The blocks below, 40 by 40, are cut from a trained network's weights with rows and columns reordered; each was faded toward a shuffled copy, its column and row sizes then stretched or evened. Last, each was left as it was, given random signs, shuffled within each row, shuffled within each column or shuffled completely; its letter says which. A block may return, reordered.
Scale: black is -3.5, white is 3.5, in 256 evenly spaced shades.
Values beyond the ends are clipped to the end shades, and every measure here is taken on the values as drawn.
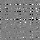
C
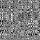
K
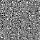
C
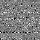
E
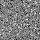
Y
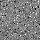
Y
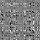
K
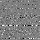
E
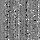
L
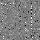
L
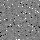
Y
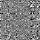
C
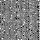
L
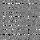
C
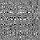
K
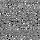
E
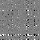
K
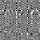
K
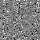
L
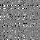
C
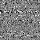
E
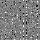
L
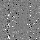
L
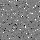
Y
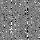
L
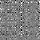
K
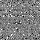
E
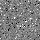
Y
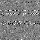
E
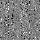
L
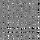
C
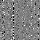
L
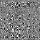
C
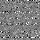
E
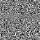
C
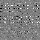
E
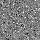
Y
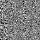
L
